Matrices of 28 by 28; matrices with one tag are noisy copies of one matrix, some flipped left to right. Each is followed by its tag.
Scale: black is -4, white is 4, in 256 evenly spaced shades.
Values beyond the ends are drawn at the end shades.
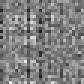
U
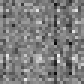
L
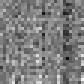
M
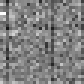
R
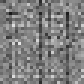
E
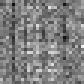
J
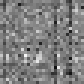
L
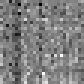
M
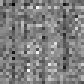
J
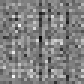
E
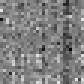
M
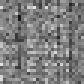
J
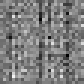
E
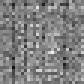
J
